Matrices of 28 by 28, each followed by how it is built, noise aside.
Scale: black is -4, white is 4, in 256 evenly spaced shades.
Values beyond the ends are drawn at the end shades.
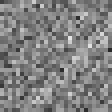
Hankel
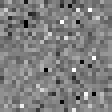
sparse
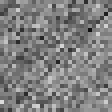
Hankel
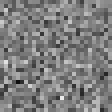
noise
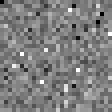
sparse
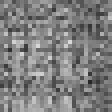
blocks
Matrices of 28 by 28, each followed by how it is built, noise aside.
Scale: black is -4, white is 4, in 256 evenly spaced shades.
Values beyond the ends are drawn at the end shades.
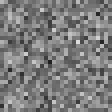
repeating rows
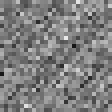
Hankel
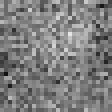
smooth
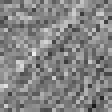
Hankel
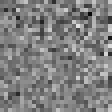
upper triangular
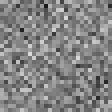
Hankel
